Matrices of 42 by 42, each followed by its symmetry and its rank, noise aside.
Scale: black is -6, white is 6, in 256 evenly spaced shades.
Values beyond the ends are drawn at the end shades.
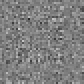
antisymmetric, rank six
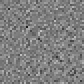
symmetric, rank eight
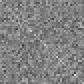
symmetric, rank twelve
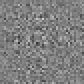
antisymmetric, rank six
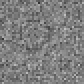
symmetric, rank twelve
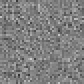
antisymmetric, rank twelve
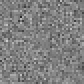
antisymmetric, rank twelve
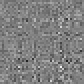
antisymmetric, rank six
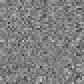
no symmetry, rank eight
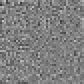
antisymmetric, rank eight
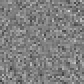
antisymmetric, rank twelve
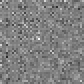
symmetric, rank eight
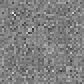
symmetric, rank eight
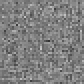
antisymmetric, rank twelve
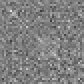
symmetric, rank six
